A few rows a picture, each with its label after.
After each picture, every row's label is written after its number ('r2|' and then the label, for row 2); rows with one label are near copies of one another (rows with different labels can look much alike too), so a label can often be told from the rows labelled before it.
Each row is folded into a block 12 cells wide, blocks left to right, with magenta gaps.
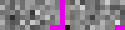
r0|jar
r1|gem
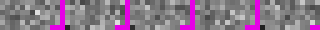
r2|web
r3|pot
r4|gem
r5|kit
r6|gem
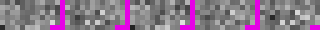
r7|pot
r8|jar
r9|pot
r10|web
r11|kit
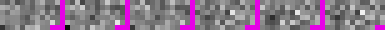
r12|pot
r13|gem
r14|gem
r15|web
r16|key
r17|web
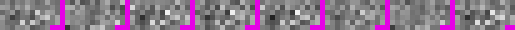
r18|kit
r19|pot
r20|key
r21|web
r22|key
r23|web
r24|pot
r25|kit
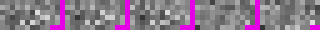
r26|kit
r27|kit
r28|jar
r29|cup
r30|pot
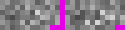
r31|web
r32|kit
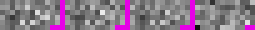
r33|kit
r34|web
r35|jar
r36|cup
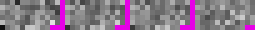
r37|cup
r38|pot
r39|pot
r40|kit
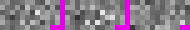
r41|web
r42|kit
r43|pot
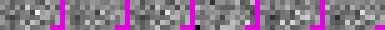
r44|web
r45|jar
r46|web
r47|cup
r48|kit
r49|key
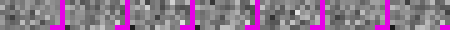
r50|jar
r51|pot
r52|gem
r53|cup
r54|key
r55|jar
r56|cup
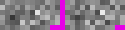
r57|key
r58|web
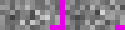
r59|kit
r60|web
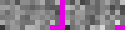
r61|cup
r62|pot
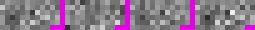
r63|key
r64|pot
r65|jar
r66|key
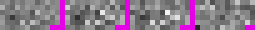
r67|jar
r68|key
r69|kit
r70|gem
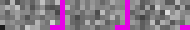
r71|gem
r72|jar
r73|web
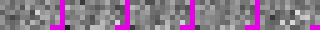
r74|web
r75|cup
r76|pot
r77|pot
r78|kit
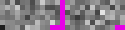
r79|gem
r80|web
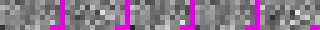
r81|pot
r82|web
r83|pot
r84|pot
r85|key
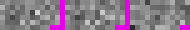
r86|key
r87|kit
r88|cup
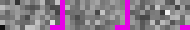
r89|cup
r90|jar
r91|web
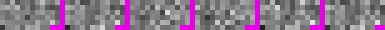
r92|gem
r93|pot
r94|web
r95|jar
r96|gem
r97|pot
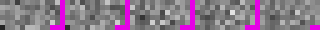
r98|cup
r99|gem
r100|jar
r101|web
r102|jar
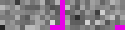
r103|cup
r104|jar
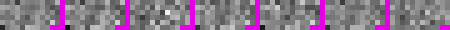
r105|cup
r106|cup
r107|web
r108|pot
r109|gem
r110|cup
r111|jar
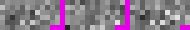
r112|key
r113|pot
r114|kit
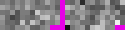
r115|kit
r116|cup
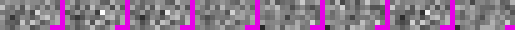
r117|key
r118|web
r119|web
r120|web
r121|gem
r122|gem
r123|key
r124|cup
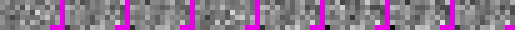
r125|web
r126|pot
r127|cup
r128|kit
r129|pot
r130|gem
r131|cup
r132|pot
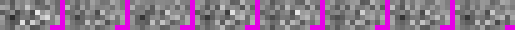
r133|kit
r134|jar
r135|key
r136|web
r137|web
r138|web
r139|jar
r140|jar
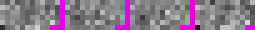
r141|pot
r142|jar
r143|key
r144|cup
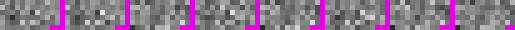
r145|jar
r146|jar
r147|pot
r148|web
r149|pot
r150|kit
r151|gem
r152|cup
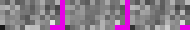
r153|pot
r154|pot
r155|pot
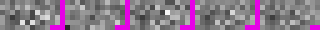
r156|kit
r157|gem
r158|web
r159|key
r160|jar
